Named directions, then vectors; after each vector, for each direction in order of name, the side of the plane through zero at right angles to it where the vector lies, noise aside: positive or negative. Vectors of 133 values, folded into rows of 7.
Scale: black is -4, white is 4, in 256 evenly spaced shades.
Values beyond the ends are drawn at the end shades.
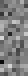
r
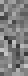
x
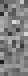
positive, negative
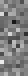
negative, positive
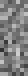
negative, negative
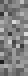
positive, negative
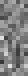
positive, positive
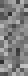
positive, positive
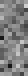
negative, negative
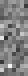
positive, positive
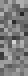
negative, positive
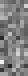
negative, negative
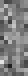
negative, negative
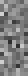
negative, positive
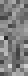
positive, positive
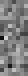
negative, negative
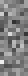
negative, positive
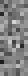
positive, negative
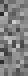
positive, negative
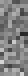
negative, positive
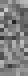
negative, positive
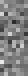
negative, positive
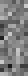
negative, negative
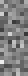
negative, positive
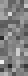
negative, negative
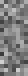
negative, positive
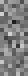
negative, positive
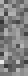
negative, positive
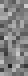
negative, negative
